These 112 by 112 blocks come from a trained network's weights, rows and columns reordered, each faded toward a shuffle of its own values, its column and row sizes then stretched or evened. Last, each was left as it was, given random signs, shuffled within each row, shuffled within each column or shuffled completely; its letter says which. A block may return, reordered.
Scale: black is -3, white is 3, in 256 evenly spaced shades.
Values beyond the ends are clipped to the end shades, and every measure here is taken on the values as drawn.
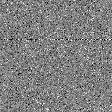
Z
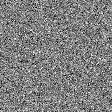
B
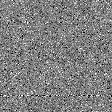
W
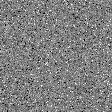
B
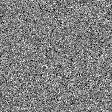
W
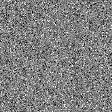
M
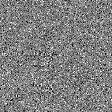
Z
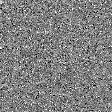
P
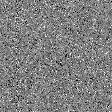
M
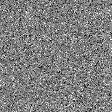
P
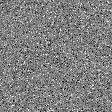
B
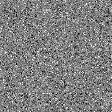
Z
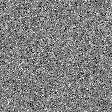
B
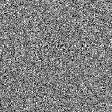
Z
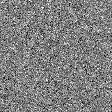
M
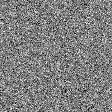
W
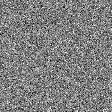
W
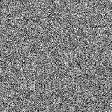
Z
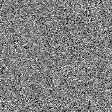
P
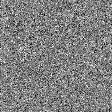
P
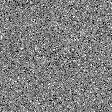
B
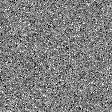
B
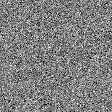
W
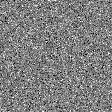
B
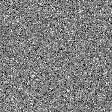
B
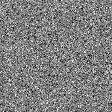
M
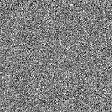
Z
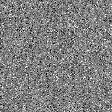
Z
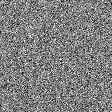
B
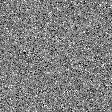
B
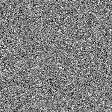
M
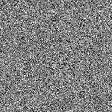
Z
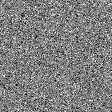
W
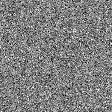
W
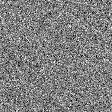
W
